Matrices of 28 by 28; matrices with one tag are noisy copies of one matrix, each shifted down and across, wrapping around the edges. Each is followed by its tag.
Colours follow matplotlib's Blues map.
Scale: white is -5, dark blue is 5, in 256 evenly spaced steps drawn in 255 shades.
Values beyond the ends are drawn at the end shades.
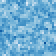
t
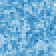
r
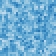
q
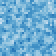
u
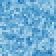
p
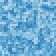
p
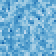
q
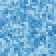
r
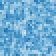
p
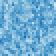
q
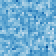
p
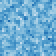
q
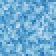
u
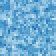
p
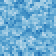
t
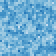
p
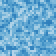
u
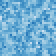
q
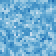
t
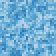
r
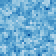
t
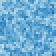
p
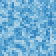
q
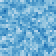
t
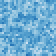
p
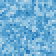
p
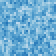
r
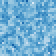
q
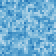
p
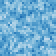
t
